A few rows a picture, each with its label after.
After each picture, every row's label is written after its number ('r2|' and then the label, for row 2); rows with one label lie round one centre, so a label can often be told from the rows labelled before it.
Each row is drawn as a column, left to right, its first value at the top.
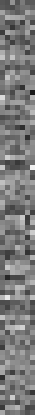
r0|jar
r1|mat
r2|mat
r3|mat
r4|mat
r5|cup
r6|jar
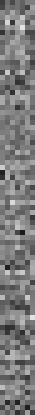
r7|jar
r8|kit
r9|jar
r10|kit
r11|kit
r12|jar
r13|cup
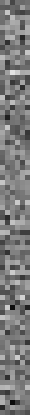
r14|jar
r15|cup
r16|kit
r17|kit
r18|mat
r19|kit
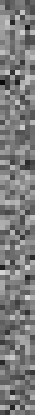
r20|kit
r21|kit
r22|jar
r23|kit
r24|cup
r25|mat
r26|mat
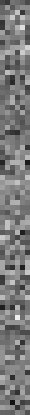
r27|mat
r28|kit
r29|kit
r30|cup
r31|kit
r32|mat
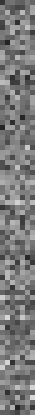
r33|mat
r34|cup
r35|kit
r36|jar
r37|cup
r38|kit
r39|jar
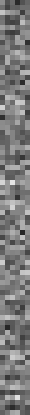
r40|cup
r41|jar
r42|jar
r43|jar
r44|kit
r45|cup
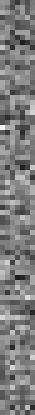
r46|cup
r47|cup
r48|jar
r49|mat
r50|mat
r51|mat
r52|jar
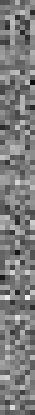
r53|mat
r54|mat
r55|kit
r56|cup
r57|jar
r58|mat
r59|kit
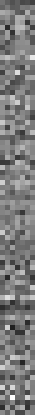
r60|jar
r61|mat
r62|jar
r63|kit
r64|kit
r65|jar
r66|mat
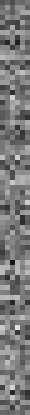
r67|mat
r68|mat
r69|jar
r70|mat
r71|cup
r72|cup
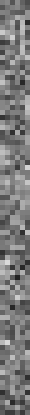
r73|cup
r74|cup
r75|kit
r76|mat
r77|kit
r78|jar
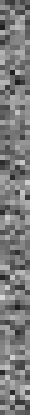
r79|mat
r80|mat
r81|jar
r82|kit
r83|kit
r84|jar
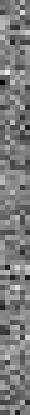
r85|kit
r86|kit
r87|mat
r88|mat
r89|cup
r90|mat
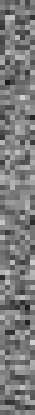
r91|mat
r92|kit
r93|kit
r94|jar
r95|jar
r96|jar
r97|cup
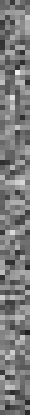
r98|mat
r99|jar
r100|jar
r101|cup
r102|cup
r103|kit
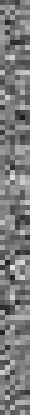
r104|kit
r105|jar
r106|mat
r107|cup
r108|cup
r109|cup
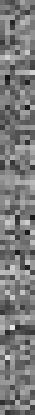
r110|mat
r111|kit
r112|mat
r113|cup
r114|kit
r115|kit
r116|cup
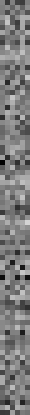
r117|mat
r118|kit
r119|jar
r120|mat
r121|kit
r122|mat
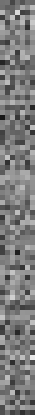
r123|cup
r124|mat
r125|kit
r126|cup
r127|kit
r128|mat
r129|kit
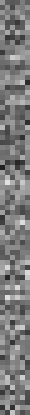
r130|cup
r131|mat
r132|jar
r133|mat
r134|mat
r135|kit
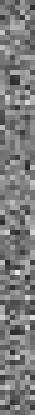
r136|cup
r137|jar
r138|kit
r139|kit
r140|cup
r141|mat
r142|jar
